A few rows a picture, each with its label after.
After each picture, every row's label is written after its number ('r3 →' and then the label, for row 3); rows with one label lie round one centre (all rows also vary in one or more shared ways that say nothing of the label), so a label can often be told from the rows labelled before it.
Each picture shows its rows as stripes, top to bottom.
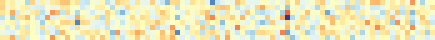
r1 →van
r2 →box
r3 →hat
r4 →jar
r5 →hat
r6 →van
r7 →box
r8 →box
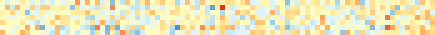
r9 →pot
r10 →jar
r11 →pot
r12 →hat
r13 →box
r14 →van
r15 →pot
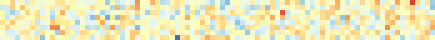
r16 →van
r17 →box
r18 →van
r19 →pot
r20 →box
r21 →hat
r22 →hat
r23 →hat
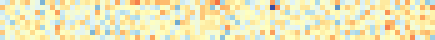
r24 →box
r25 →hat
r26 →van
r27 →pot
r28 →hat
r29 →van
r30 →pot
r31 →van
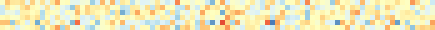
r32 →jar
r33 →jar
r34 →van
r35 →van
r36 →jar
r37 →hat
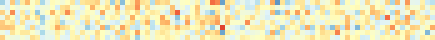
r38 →box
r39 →box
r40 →box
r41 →hat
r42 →pot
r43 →box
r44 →box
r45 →pot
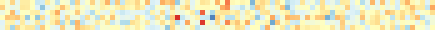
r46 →box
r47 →box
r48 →van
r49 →jar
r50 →van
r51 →jar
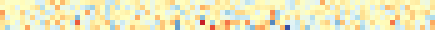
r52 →box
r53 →van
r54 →pot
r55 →box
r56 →van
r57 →box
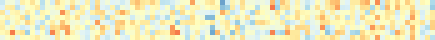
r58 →van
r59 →van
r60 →box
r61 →van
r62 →box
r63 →box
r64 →box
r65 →van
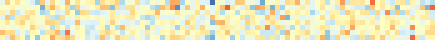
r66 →jar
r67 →box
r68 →hat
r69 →jar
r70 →jar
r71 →van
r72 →hat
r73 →box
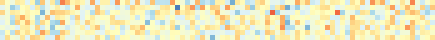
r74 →box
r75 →van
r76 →box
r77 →jar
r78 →jar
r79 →van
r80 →jar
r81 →van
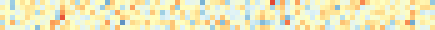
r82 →jar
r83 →hat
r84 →box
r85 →box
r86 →hat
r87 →box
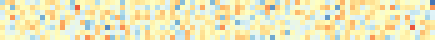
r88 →jar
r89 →van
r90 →jar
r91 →box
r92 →hat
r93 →van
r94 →pot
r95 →pot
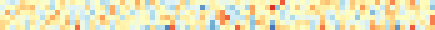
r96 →van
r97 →jar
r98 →jar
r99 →box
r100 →box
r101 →van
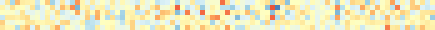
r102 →jar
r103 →box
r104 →pot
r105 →jar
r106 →hat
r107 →hat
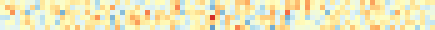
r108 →pot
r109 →jar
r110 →pot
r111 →box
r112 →box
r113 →van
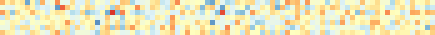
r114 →pot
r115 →box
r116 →hat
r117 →jar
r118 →hat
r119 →box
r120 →hat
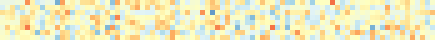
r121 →box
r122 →box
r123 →hat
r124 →box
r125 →box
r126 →jar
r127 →jar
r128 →box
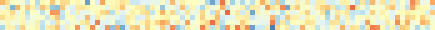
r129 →box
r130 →jar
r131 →box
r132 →pot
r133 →pot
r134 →van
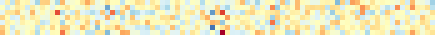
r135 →jar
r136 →pot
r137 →jar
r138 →hat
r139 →pot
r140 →hat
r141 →box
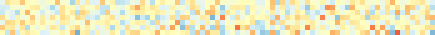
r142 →jar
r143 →van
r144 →hat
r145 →hat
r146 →jar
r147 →pot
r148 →hat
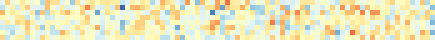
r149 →jar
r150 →jar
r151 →hat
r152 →pot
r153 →jar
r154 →van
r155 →hat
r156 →pot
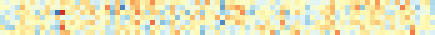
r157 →hat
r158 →van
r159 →box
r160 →van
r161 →van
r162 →box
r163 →box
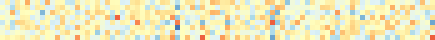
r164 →jar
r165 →van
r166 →box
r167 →box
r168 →jar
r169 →van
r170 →hat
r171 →pot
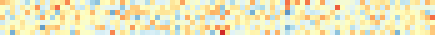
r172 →hat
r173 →van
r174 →box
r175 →pot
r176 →van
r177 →box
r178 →jar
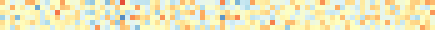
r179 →hat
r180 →box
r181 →van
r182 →van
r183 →hat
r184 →pot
